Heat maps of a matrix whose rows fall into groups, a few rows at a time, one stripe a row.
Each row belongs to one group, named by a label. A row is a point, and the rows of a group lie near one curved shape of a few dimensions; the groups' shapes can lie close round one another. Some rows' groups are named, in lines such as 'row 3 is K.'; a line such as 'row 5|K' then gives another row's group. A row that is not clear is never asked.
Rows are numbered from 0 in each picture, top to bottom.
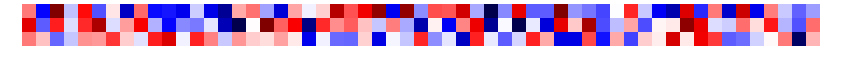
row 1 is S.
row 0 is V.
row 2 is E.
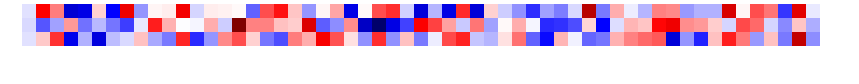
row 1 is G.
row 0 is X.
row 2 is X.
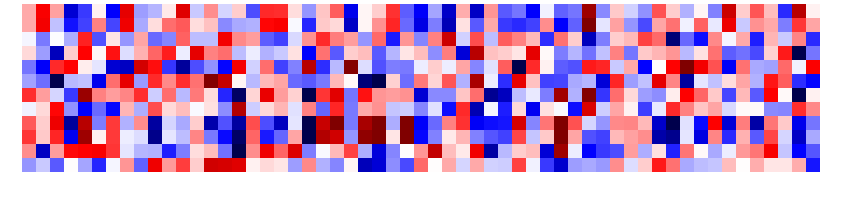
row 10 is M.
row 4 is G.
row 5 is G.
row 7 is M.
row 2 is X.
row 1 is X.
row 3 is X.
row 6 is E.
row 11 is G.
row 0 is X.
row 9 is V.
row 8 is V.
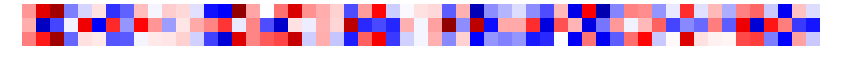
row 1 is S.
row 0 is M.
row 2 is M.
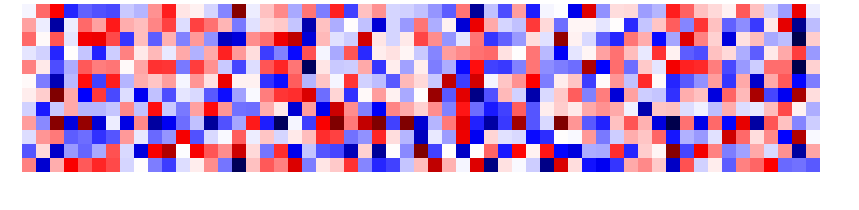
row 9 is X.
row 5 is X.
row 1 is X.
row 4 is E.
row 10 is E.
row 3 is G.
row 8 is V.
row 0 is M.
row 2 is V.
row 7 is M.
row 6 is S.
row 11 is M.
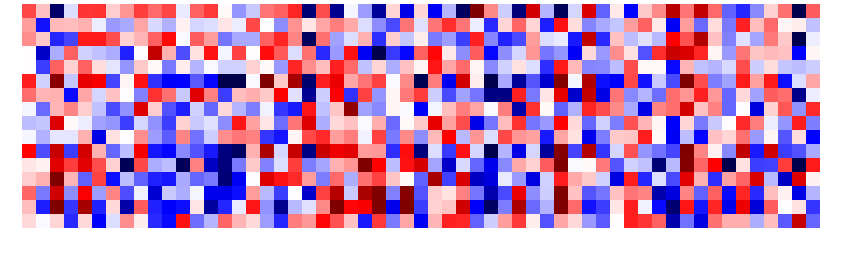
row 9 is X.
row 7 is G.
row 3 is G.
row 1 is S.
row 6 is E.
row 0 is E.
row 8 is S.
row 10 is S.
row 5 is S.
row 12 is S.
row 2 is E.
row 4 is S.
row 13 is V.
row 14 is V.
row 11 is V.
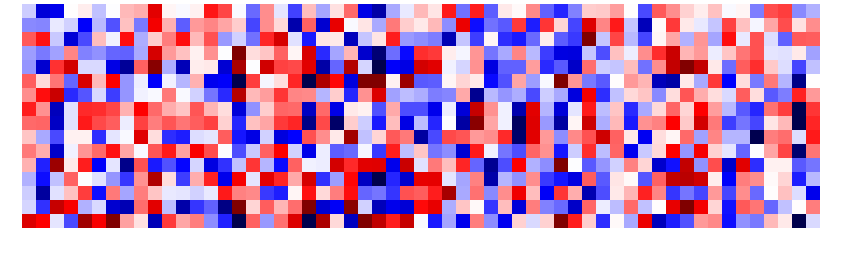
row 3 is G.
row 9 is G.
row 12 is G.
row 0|G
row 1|M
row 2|X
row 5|V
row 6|M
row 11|V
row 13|S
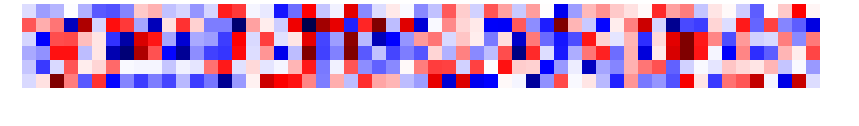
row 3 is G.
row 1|V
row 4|S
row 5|S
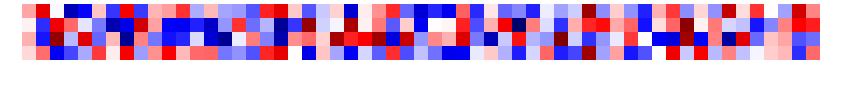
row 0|X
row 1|G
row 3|X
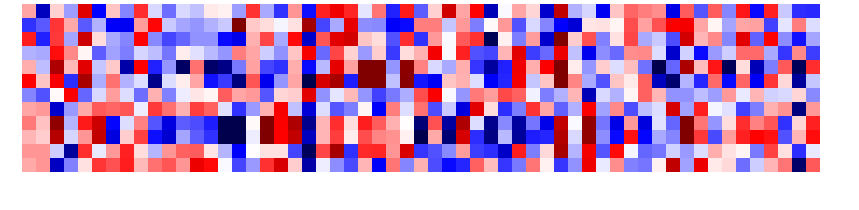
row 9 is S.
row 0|S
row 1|G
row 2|S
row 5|V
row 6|S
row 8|S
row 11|X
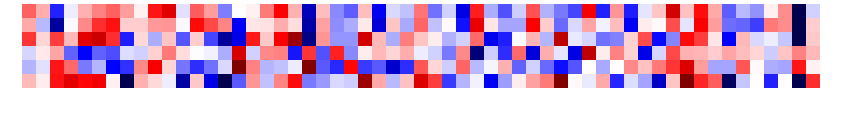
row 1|X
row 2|V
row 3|M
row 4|G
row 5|V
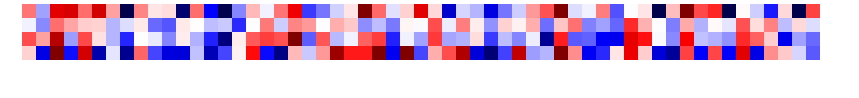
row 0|V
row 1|S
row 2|M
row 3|V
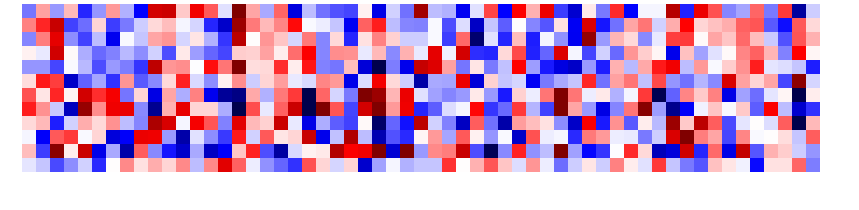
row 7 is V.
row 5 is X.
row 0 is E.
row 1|M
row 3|S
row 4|G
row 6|V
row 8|E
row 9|G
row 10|V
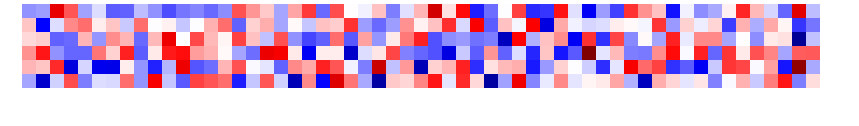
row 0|S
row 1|S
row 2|E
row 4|X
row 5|M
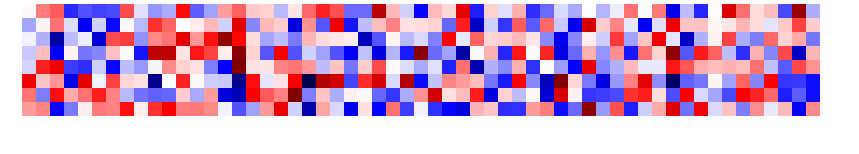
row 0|X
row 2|G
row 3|E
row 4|M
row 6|M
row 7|X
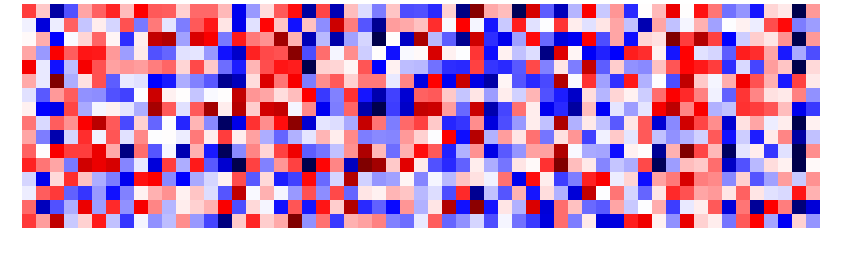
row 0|E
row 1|M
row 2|E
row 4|E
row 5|S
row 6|G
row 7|G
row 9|X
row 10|V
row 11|V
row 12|G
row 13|M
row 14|S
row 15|M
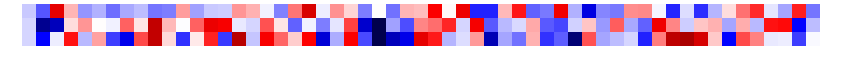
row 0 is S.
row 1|G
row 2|G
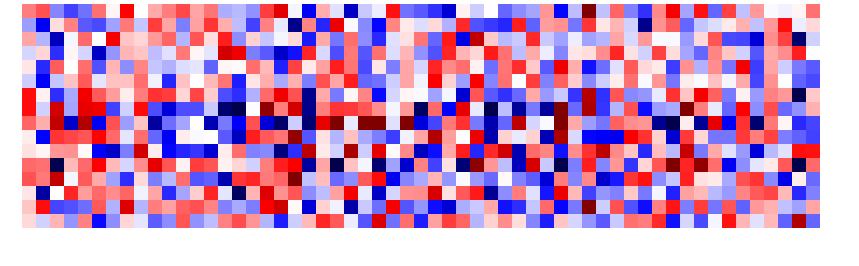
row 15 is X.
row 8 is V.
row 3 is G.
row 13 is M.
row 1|M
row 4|S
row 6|E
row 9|M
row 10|G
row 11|E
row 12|M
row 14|X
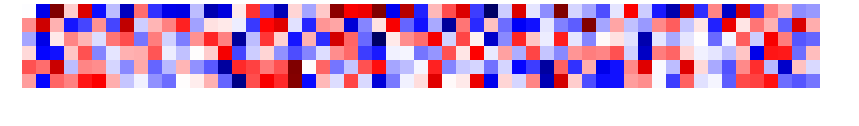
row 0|V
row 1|X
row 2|M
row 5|M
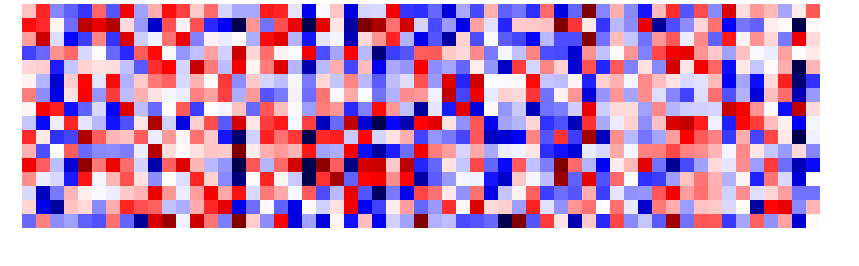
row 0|X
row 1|V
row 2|X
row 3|G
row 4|E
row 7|X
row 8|G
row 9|E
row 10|G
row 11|V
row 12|E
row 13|G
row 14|G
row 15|E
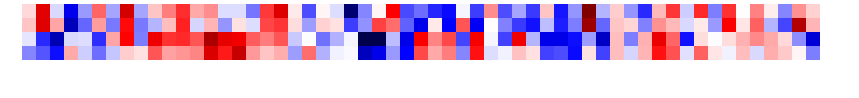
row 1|X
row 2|G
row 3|G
